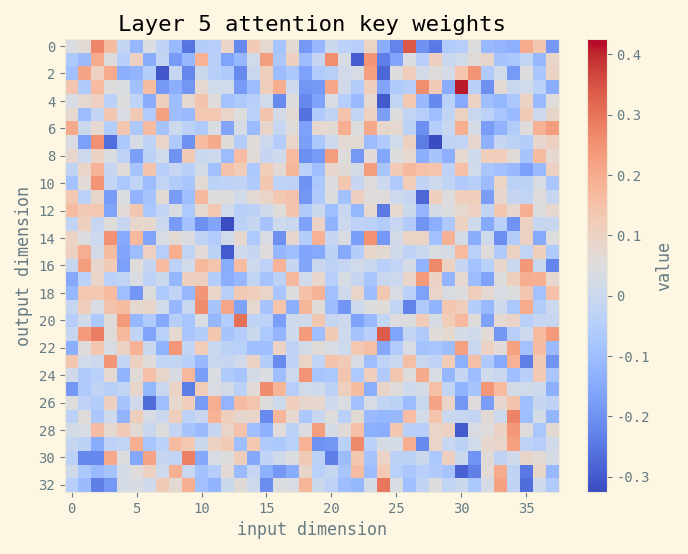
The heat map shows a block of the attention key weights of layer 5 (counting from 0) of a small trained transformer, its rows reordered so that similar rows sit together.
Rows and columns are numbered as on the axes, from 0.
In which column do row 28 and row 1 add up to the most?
2
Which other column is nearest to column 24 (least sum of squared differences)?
18
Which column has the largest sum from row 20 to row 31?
34
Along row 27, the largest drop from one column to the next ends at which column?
35
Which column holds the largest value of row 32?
24
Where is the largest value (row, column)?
3, 30
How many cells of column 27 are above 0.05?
6
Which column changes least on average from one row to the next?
21
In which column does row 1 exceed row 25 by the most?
23
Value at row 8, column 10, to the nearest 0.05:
0
